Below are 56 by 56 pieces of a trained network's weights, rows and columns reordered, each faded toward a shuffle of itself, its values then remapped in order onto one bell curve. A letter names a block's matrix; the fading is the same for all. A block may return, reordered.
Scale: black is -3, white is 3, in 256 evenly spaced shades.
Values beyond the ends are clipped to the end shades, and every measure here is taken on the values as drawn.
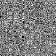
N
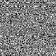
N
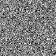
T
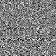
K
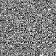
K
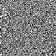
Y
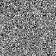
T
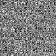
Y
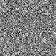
Y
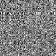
Y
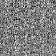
K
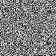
T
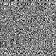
K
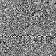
K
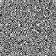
Y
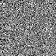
T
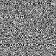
K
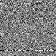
K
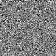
T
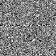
T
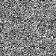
T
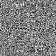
K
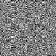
Y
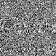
T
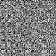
Y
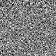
T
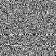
K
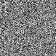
T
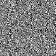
Y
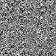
Y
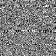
N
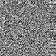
Y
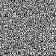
K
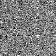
T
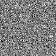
T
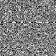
K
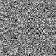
Y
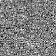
Y
